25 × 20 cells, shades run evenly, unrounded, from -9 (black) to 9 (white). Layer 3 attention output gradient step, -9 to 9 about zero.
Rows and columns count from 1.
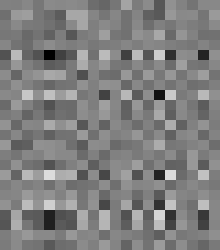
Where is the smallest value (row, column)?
6, 5
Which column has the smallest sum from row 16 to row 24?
15
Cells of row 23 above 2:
5
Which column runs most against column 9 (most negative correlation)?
13
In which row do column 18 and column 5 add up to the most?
18
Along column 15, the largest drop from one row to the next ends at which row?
10
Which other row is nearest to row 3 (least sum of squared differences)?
9
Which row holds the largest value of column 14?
8
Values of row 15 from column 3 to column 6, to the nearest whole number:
-2 1 1 1
